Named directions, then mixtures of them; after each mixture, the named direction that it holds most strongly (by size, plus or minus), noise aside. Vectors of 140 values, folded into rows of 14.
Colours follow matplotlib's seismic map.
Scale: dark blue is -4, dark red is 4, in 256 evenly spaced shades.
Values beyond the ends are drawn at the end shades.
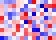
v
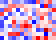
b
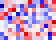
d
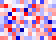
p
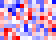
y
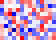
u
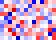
p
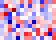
d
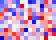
y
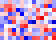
b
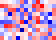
p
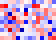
p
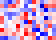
v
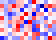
v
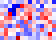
y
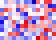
b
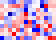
v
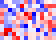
y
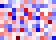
p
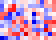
d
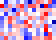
d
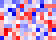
y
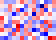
v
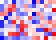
b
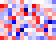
p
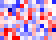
y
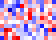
y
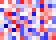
u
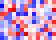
d
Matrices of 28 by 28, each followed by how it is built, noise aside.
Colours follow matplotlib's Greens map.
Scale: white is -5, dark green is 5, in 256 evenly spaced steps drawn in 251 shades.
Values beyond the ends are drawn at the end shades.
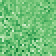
lower triangular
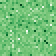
sparse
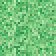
repeating rows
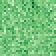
uneven columns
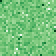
sparse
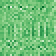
low rank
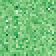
uneven columns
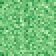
repeating rows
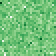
sparse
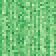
blocks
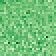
uneven rows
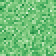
noise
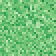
noise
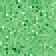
sparse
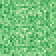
repeating rows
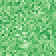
noise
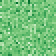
uneven columns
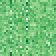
uneven columns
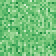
blocks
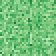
repeating rows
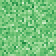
noise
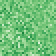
lower triangular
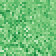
lower triangular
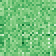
low rank
